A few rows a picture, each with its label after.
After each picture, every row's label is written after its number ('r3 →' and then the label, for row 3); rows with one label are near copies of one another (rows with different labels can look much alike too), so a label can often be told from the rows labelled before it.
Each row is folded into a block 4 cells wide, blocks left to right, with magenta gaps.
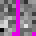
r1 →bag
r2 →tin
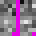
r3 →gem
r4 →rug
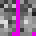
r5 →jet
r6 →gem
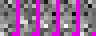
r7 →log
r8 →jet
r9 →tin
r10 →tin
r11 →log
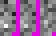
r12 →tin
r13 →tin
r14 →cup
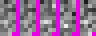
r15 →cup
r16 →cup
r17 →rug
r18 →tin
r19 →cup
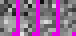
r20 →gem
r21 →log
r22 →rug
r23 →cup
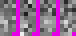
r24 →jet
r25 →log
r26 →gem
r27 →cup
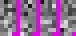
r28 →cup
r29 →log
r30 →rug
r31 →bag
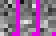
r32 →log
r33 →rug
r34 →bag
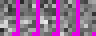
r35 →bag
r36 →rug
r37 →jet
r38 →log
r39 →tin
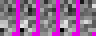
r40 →bag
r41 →bag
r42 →cup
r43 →bag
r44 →rug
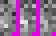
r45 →tin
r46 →jet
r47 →jet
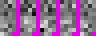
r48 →log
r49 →gem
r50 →bag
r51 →rug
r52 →log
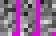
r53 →cup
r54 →log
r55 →rug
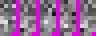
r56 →jet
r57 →bag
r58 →gem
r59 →tin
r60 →bag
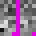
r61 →bag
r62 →jet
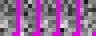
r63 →bag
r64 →log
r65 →bag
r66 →bag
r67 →cup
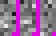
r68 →tin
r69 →rug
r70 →log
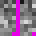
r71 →jet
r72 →rug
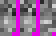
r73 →gem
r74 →gem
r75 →rug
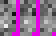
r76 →tin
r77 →gem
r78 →gem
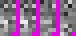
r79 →jet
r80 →jet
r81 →rug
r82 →log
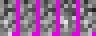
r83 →cup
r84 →cup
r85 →cup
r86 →jet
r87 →cup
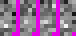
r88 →tin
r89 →gem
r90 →rug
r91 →tin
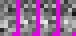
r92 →bag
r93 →jet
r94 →jet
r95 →gem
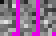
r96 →rug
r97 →tin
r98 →cup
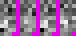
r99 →bag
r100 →gem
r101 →bag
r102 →jet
